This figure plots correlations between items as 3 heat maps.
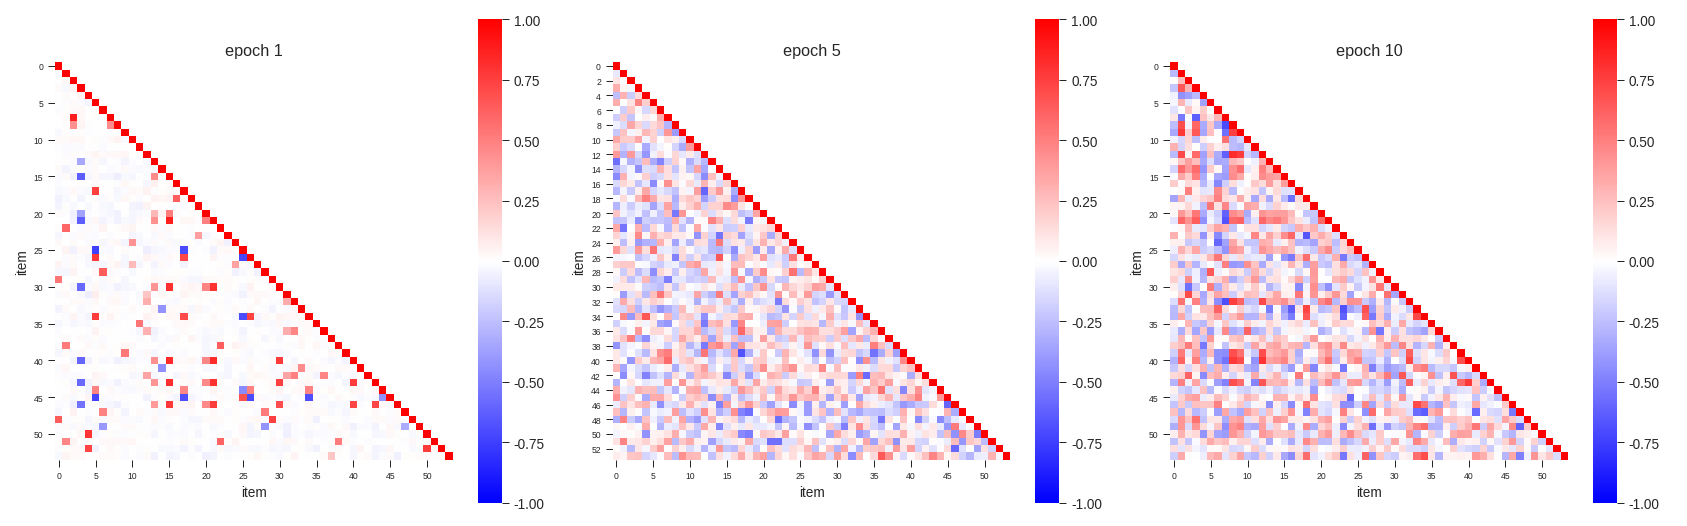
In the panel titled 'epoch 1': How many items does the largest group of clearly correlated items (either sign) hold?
9
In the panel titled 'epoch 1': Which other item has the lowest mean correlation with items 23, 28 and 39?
49
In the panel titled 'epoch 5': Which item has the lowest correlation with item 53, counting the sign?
32
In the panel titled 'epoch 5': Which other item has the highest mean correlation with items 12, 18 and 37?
2
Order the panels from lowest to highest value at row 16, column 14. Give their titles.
epoch 5, epoch 1, epoch 10
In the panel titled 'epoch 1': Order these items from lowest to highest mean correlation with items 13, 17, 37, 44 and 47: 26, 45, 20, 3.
45, 3, 20, 26
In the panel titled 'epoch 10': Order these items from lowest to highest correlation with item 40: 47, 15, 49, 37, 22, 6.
6, 22, 47, 37, 49, 15
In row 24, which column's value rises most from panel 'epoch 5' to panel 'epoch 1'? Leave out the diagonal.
10
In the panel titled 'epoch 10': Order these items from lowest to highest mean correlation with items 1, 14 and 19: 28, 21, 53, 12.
53, 28, 21, 12
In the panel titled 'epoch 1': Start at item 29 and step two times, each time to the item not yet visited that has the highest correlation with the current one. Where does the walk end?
0
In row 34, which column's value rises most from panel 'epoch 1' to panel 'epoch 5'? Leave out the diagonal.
25
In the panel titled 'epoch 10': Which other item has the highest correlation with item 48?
3
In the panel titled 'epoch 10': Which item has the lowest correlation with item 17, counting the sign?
30
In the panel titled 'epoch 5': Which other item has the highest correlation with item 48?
1
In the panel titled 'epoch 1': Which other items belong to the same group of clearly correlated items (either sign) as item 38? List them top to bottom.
1, 22, 51
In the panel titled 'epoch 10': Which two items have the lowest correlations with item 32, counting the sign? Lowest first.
7, 6
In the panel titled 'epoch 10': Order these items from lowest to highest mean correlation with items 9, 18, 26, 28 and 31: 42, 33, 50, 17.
50, 17, 42, 33
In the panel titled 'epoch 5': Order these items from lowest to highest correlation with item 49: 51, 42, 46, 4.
42, 51, 4, 46
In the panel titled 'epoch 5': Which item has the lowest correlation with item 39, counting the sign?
17
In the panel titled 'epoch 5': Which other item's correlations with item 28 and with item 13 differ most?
24
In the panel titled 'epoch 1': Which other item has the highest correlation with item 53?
37
